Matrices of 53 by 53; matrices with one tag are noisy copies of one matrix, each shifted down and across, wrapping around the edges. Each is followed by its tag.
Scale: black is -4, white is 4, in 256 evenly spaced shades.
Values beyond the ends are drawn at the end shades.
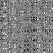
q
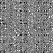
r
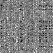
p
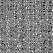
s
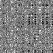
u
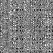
r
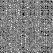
p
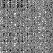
u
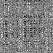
p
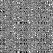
r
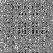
u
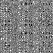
r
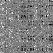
q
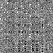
u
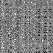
s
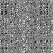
u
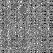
s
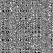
r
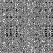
u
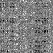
q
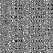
r
